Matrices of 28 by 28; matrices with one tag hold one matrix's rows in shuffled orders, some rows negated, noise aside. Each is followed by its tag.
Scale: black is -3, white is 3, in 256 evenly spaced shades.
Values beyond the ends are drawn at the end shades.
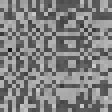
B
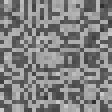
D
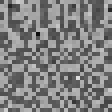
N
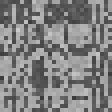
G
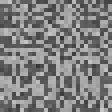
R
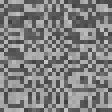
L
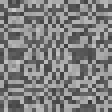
L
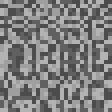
N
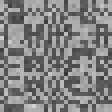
L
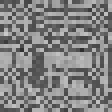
G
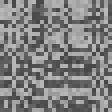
G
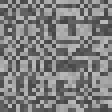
B
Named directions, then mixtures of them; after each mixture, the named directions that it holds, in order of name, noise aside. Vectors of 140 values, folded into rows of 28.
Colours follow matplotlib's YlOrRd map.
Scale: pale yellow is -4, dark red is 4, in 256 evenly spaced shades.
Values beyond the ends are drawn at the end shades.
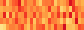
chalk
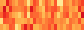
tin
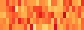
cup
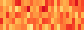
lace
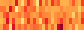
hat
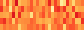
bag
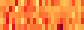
hat.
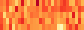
chalk, hat.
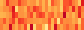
cup.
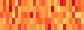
bag.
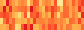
tin.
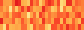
bag, chalk, lace.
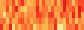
chalk, cup, hat.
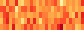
bag, hat, tin.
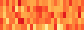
cup, hat, lace.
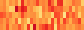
cup.
